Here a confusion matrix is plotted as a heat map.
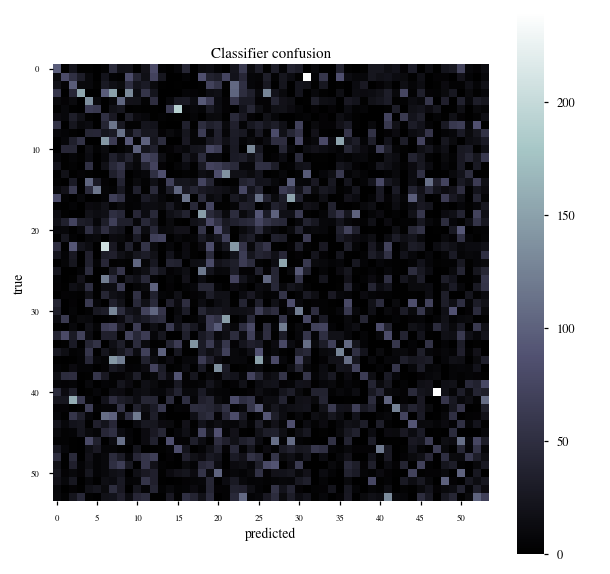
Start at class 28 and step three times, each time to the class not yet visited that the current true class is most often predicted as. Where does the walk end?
19
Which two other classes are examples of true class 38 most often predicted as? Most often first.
15, 24
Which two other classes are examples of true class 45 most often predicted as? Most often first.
20, 18
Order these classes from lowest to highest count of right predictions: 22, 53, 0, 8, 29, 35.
53, 29, 0, 8, 35, 22
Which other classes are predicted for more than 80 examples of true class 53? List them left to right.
23, 41, 52
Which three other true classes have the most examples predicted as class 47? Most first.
40, 32, 14
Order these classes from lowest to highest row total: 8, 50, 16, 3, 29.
50, 29, 8, 16, 3
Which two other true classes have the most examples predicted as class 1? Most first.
33, 31
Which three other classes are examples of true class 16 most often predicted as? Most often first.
29, 25, 44
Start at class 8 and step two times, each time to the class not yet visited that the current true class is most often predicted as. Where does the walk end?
12
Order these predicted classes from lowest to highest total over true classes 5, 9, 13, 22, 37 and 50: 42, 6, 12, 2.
42, 2, 12, 6
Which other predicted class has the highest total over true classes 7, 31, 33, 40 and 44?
47
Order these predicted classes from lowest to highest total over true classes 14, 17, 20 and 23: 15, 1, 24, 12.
1, 15, 12, 24
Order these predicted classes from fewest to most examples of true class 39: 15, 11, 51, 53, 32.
32, 11, 15, 51, 53
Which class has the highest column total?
7
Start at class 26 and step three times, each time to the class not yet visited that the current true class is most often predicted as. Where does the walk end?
2
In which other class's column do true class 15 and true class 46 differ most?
27
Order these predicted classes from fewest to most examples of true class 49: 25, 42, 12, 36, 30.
42, 12, 25, 36, 30
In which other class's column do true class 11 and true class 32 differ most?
28
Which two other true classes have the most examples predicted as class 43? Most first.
3, 6
